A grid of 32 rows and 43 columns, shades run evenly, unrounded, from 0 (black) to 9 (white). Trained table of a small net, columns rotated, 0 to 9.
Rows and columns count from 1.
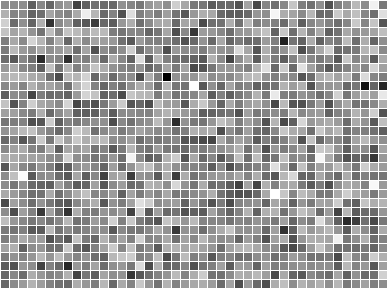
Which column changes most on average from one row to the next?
42
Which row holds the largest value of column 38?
27
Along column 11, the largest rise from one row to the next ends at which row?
4
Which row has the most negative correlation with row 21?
17
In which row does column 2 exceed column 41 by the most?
10
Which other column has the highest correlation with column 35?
12
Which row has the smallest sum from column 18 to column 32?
5
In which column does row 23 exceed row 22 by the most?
16
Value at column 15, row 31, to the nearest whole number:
2
